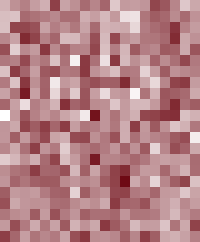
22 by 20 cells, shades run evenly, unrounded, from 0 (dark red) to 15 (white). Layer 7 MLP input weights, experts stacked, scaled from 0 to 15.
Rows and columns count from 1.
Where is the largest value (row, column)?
11, 1
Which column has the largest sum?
8
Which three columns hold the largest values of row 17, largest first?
16, 20, 14
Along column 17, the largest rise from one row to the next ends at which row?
12
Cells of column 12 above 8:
7
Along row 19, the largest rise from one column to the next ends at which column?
2
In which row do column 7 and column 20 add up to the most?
13
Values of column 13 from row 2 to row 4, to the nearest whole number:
13 10 8
